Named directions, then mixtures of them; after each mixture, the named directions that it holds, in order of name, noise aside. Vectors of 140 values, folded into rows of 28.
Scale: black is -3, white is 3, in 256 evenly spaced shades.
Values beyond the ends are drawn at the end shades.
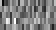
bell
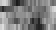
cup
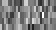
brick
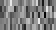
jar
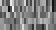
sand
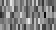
jar, sand.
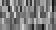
sand.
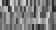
bell, sand.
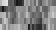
brick, cup.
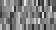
brick, jar, sand.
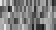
cup, sand.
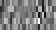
bell, brick, jar.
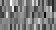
jar, sand.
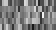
brick.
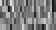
sand.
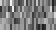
cup, jar, sand.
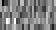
bell.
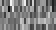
sand.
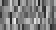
bell, jar.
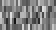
bell, brick.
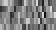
brick, cup, jar.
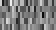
bell, brick, sand.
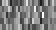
brick, sand.
